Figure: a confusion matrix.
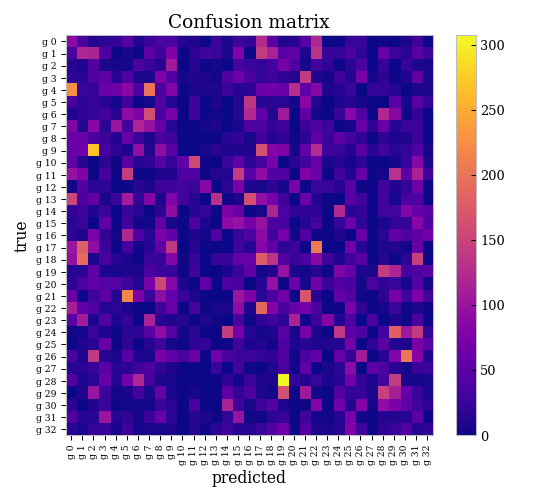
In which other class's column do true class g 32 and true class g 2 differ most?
g 9
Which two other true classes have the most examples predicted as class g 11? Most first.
g 10, g 26
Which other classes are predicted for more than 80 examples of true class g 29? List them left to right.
g 2, g 19, g 21, g 28
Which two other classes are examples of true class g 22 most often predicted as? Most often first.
g 17, g 0
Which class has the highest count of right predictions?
g 21
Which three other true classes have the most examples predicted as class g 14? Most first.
g 24, g 30, g 15
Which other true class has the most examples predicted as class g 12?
g 20
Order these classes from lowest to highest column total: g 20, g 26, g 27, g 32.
g 27, g 32, g 20, g 26
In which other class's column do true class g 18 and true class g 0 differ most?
g 1
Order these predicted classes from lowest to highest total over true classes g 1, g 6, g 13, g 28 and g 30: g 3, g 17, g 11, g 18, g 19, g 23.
g 23, g 11, g 3, g 18, g 17, g 19
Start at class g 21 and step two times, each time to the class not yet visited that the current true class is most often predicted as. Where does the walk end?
g 16
